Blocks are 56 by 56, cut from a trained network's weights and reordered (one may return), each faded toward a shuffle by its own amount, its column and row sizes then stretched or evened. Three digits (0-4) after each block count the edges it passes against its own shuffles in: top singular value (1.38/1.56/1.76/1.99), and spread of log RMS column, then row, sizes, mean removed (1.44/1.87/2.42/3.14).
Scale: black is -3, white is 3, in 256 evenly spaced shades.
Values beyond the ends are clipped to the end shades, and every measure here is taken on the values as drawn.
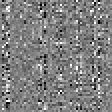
2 4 1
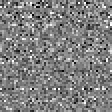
1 0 3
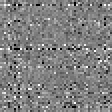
1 2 3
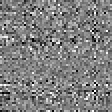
3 2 3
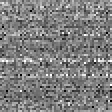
2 1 3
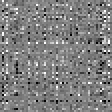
4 4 3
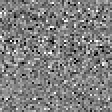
0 0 2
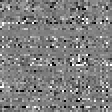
0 2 4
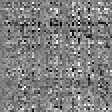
1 4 2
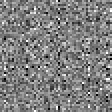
4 2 1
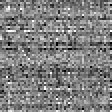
4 3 1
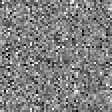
1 2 0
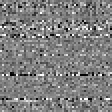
2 0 4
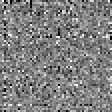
0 3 2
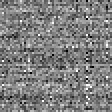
2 2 0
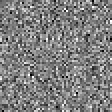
2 0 0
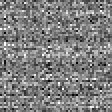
2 3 1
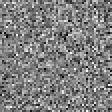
2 0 0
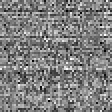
2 2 0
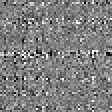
2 2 3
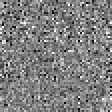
0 2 2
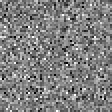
2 0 2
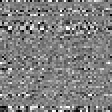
4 1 4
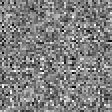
4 1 2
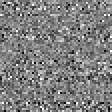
0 0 3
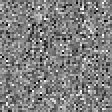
1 2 0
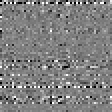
4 1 4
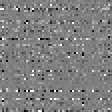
2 2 4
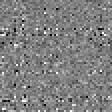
0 1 3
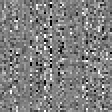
0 4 0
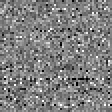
0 0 2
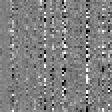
4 4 0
